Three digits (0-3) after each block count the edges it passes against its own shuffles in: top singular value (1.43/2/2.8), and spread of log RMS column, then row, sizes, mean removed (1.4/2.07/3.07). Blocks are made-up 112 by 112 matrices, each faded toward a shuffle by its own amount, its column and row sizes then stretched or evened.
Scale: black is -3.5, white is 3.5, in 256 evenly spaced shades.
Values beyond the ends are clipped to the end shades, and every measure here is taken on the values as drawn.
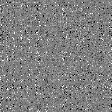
0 2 2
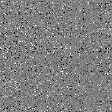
0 2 2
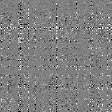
2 3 3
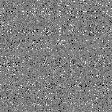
1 1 2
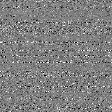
1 0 3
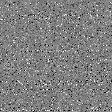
0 0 2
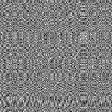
3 1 1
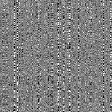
3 3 0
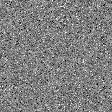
0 0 0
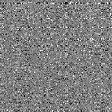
2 1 2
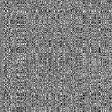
3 3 1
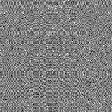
3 0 1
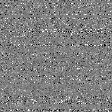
1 1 3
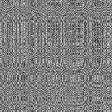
3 3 0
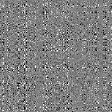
2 3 2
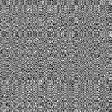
3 2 0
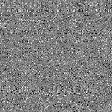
2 0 2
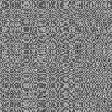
3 0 1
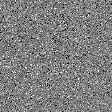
0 1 1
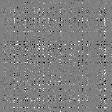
2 3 3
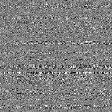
2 1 3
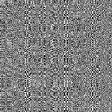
3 3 0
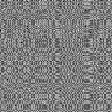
3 0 2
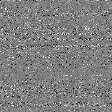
1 0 3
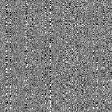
2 3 1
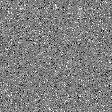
1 1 1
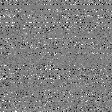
0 0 3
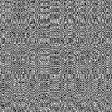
3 2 0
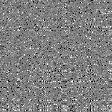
2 1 2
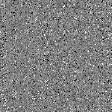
0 2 1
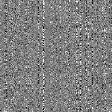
2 3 0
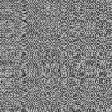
3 2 0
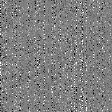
0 3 0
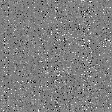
0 2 1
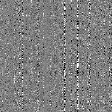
2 3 1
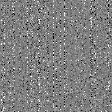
0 3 0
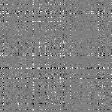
2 3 3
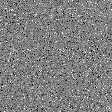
0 0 1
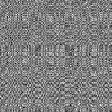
3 1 1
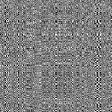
3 3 2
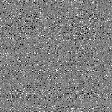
2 1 2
